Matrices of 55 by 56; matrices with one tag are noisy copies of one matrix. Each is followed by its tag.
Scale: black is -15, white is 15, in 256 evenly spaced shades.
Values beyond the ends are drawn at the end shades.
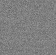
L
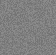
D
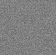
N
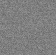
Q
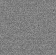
Q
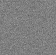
L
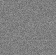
Q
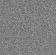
Q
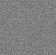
L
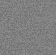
N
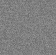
Q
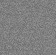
L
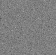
D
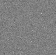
L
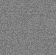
N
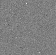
D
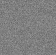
Q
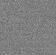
L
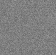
N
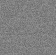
L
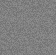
L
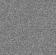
N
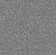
Q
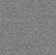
L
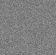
D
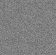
D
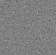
Q
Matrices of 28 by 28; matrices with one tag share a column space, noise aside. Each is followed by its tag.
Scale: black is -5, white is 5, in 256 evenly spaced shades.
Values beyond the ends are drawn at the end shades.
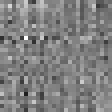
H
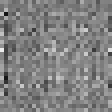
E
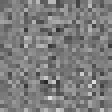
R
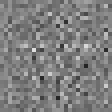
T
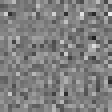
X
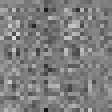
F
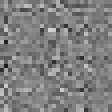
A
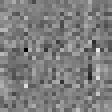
E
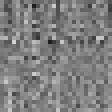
H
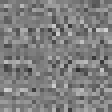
A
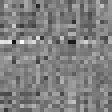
H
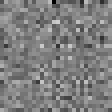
R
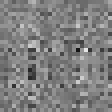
E
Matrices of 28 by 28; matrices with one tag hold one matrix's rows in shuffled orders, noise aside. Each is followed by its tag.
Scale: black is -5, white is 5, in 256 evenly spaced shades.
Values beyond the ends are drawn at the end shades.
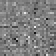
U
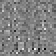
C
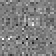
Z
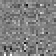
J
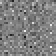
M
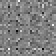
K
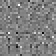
K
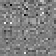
J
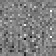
M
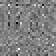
K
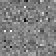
J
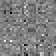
J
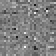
U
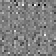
C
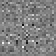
Z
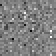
M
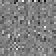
C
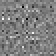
Z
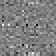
Z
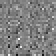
K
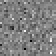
M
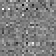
Z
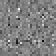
K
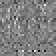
C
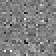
J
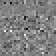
J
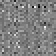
C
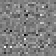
J
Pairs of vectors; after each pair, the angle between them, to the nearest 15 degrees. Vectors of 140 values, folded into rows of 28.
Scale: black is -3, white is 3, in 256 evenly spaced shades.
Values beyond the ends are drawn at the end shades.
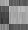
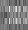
60 degrees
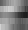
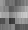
120 degrees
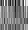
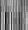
105 degrees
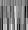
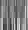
135 degrees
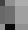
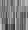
60 degrees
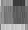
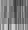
45 degrees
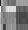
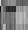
165 degrees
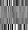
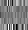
165 degrees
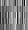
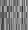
60 degrees
